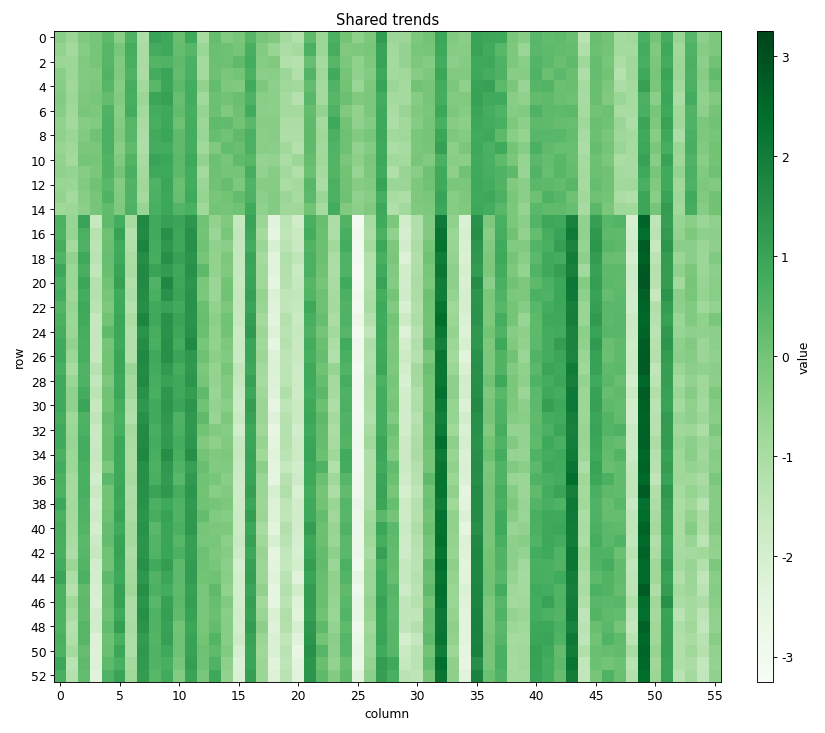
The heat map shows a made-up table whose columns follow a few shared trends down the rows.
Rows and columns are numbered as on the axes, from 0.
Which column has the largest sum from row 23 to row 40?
49
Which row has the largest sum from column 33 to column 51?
20
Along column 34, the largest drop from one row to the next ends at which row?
15
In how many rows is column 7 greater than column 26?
38
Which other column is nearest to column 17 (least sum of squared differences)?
33
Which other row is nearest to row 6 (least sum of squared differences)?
3
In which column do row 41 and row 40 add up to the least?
25
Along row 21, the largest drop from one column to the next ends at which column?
50
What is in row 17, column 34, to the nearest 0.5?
-2
